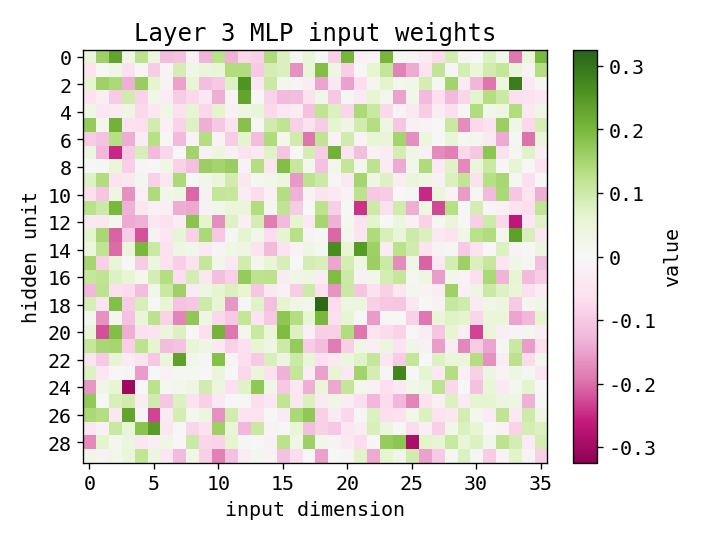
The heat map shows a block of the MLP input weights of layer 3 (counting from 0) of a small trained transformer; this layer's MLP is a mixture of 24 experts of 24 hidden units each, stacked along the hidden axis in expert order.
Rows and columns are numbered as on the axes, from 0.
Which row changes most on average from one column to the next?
6
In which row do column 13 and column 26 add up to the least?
10
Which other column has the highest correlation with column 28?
2
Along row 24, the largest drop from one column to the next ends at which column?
3
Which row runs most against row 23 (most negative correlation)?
1
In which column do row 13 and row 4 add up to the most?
33
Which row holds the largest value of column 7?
22
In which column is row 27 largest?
5
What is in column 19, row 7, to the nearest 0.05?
0.2
